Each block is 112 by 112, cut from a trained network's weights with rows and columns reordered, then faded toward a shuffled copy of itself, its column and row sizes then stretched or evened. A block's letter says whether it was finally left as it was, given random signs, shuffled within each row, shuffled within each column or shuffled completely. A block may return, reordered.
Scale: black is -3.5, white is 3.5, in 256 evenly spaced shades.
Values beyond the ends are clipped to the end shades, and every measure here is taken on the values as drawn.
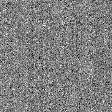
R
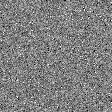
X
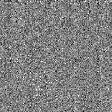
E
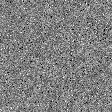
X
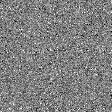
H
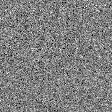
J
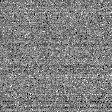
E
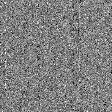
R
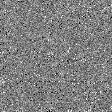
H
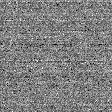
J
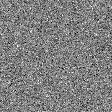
X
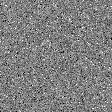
X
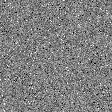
X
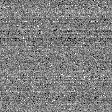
E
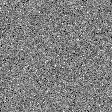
X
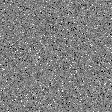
X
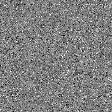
H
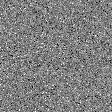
X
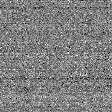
E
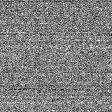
J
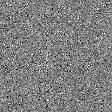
H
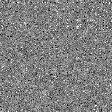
E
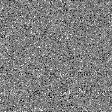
H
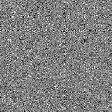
E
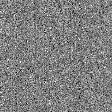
R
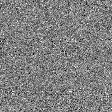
J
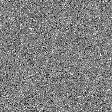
J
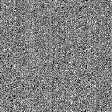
E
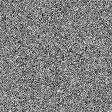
X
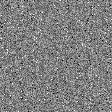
R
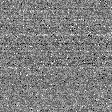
J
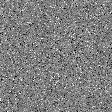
X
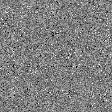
H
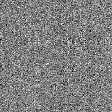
E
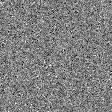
X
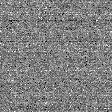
E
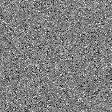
R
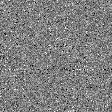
H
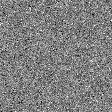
X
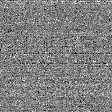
E
